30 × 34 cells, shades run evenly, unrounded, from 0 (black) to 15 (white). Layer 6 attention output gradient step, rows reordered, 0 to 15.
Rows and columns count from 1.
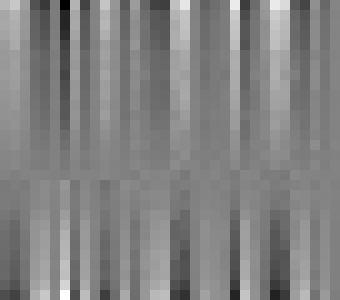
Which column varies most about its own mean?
7
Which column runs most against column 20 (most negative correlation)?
23
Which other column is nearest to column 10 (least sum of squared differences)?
20
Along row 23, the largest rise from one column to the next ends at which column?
25
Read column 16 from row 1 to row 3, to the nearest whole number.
4 5 5
